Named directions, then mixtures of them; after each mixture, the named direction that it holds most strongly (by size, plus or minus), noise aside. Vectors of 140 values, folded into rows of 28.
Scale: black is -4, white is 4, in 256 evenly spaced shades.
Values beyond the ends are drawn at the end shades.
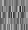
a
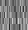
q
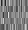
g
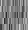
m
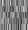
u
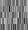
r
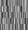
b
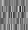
a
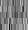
m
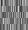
g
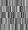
b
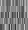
m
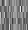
q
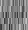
m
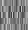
a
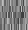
a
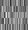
u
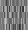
q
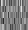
g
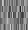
a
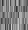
u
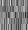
u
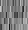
m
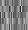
a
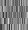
m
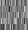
r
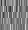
g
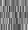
q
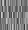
a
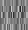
a
